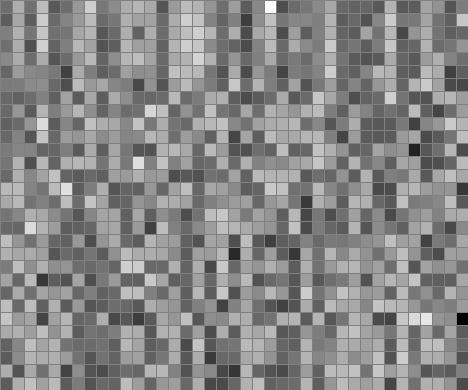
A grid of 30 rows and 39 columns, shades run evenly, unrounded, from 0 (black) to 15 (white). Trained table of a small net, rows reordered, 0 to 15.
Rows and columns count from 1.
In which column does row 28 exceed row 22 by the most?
4
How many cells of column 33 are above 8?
14
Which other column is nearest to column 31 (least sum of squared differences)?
5
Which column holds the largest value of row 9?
13
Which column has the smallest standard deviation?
15
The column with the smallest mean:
9
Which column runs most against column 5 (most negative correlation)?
8
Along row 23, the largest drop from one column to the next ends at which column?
20
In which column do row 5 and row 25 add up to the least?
39
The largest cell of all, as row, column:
1, 23
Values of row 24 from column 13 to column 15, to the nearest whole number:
10 9 9
